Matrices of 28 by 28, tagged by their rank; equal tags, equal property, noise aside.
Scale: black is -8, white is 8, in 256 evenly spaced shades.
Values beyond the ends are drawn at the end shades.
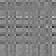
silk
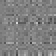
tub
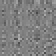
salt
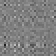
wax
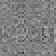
salt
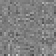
tub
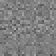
salt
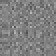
salt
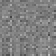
wax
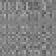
tub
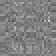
salt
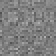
tub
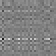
silk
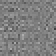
salt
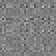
tub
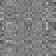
tub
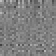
tub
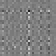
silk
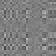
silk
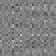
tub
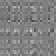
wax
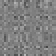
wax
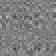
salt
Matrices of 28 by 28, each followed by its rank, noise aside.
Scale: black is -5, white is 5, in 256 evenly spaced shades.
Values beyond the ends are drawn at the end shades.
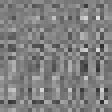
two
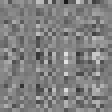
two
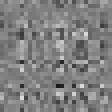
three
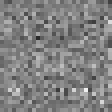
six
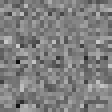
six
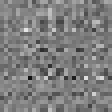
four
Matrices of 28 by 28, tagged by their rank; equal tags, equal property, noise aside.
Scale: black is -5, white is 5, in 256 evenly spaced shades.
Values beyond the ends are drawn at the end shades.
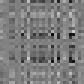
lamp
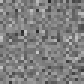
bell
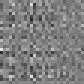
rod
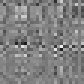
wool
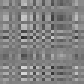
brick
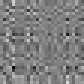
wool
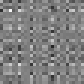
lamp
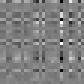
brick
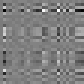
brick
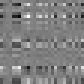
brick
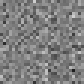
bell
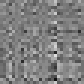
wool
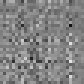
rod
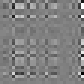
brick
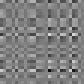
brick
